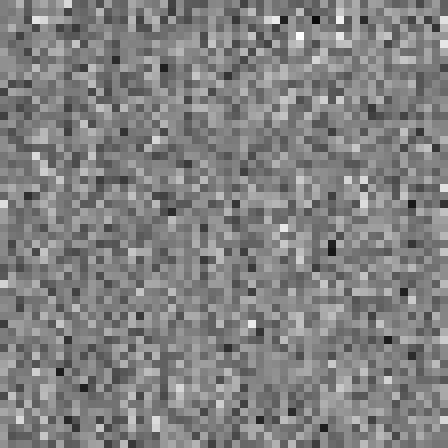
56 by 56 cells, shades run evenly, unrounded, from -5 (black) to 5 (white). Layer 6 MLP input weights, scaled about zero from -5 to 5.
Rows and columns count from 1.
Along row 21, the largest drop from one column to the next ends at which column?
7
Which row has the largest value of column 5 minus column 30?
3
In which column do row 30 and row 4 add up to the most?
56
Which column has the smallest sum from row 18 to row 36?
42
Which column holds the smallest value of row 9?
21
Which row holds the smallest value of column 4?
25
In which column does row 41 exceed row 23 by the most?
32
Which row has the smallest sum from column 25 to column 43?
1
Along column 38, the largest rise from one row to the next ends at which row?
5
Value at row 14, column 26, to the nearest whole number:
2
